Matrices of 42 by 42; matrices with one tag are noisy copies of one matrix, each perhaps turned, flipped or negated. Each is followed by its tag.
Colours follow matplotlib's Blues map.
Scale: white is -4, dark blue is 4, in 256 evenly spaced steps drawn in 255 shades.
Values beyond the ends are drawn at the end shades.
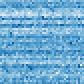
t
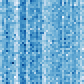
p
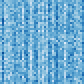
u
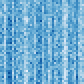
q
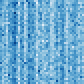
t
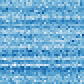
t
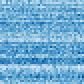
p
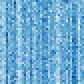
q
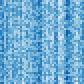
p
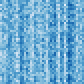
t
